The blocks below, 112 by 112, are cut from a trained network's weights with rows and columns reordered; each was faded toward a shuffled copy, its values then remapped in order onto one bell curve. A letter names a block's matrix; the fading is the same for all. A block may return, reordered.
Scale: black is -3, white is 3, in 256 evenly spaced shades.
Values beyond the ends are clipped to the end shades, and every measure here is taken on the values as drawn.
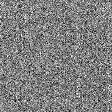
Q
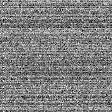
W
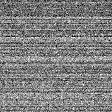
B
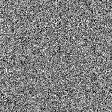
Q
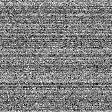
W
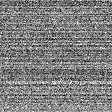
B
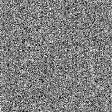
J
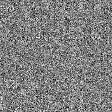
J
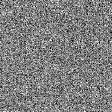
J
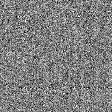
J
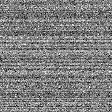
W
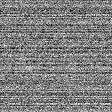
B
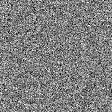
Q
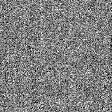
J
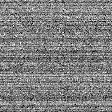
W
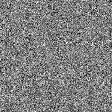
Q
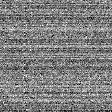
W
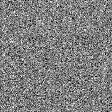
Q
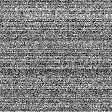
B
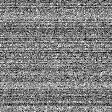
W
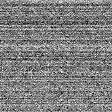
W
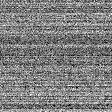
B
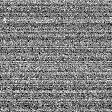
B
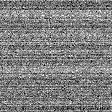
B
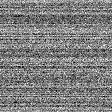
B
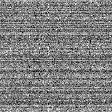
W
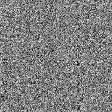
Q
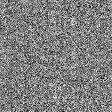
J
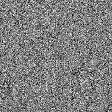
Q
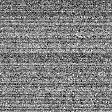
W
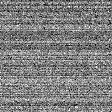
W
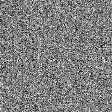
Q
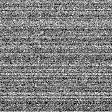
B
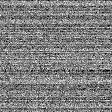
B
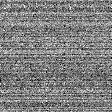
W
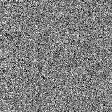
Q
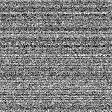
B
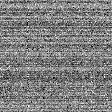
W
